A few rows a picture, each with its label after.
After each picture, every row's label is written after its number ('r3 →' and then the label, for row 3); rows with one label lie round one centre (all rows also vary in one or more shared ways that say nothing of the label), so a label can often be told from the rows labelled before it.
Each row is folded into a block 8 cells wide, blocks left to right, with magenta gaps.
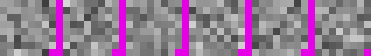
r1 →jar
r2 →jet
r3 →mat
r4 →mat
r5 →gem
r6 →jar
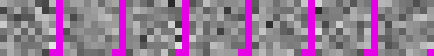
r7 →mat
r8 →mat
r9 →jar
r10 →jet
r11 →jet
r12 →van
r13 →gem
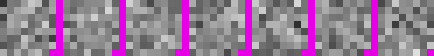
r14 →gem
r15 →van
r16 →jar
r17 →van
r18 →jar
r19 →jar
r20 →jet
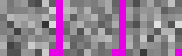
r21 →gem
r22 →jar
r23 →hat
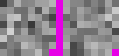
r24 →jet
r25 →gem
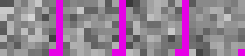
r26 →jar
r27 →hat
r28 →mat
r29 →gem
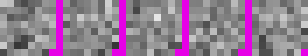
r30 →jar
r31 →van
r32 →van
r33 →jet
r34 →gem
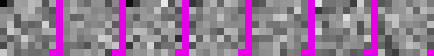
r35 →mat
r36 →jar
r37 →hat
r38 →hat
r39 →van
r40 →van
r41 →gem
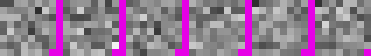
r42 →jet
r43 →hat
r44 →jet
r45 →hat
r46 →jar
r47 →jar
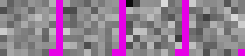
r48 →van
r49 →van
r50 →hat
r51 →mat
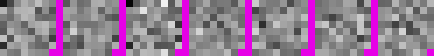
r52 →hat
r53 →jar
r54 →hat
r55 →jet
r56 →van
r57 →mat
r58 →jet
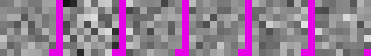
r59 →jet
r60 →hat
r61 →van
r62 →jet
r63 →gem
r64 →van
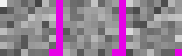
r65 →van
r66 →mat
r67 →van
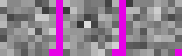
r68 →mat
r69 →jet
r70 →jar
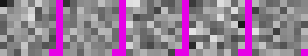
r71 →hat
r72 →hat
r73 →jar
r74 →van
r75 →van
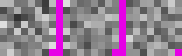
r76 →mat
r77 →van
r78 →jet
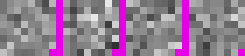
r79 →mat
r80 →van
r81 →gem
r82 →gem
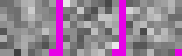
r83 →mat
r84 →gem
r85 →jar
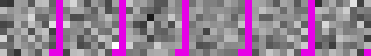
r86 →hat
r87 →jar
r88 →jet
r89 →jar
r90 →jar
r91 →jar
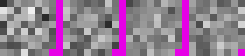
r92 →jar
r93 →jar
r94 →hat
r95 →gem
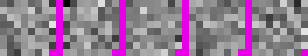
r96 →gem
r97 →hat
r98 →hat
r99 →gem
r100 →mat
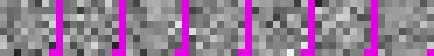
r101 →mat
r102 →jet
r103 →mat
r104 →van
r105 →jet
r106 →jar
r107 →gem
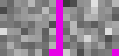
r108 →van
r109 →mat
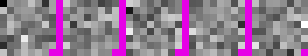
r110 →gem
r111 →gem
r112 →van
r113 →van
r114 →mat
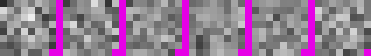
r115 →jar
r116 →mat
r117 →jar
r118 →gem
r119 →jet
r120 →jar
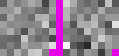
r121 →gem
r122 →jar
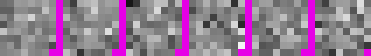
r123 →van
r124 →mat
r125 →mat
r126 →jet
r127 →jar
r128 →van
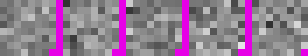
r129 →van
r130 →gem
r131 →van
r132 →hat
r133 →jet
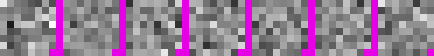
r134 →gem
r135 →hat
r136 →jet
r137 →jar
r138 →jar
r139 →gem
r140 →mat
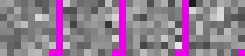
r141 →gem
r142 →van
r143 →jar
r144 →jar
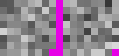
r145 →van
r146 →gem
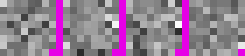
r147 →jet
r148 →mat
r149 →gem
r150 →gem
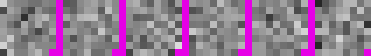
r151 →jet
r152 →van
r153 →jar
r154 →van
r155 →mat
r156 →van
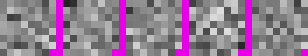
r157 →jar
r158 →hat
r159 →van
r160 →jar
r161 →mat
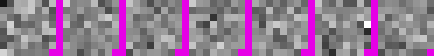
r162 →mat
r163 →mat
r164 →jar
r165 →jet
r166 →hat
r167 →gem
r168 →jar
